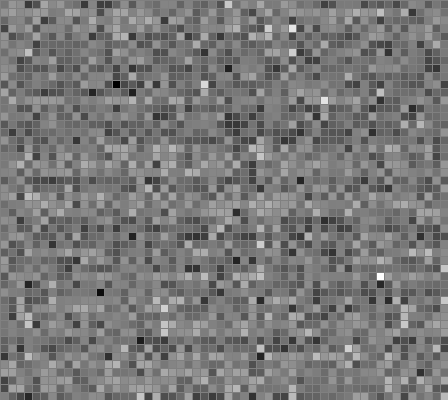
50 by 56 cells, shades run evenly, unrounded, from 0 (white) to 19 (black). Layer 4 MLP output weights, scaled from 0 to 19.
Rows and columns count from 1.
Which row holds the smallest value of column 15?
46
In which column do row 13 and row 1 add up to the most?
48
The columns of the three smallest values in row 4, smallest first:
37, 34, 30
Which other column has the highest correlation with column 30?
2
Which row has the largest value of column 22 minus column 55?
44
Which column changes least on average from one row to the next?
43
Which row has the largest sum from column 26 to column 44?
17
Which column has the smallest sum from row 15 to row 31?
33
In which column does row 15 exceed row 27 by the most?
40
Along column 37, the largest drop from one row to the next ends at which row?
4
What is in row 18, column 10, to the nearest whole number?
15
